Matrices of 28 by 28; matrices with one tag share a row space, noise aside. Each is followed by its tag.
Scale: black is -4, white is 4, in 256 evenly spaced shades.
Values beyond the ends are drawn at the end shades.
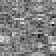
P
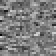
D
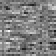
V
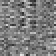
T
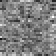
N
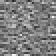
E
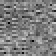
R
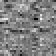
D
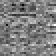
T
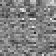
T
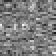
R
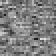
D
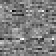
P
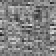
N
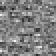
N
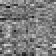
R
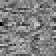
D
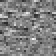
D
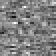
E
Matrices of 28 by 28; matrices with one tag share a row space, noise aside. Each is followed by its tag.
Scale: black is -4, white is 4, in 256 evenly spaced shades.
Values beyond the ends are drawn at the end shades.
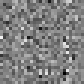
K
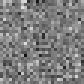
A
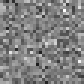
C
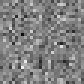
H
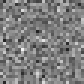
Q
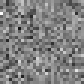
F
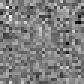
C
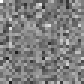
C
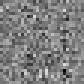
K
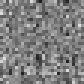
C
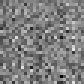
H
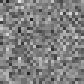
F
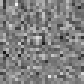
Q
